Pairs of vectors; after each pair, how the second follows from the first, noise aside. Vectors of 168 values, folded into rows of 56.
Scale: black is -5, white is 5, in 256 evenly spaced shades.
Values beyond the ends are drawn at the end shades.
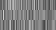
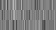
partly zeroed.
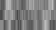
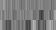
wrapped around, negated, partly zeroed.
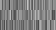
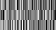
reversed, scaled up.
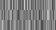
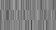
reversed, negated, shrunk.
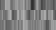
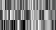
reversed, scaled up.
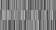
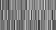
sign-scrambled.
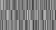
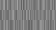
wrapped around, negated, shrunk.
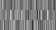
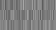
wrapped around, negated, shrunk.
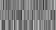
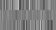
wrapped around, negated, partly zeroed.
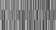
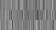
wrapped around, negated, shrunk.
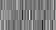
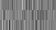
wrapped around, negated, shrunk.
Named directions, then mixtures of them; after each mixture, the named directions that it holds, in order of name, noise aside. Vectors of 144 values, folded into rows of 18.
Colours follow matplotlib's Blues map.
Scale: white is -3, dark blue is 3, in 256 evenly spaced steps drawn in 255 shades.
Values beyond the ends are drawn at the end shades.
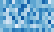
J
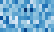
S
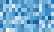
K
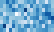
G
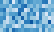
G, J.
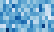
G, K.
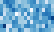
G, S.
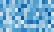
J, K.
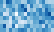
G, J.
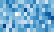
G.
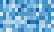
J, K.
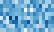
S.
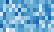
K.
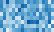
J, K.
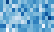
G, K.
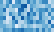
J.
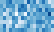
G, J.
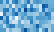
K, S.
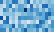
G, S.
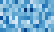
S.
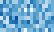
S.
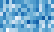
K.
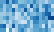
G, K.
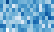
G, K.
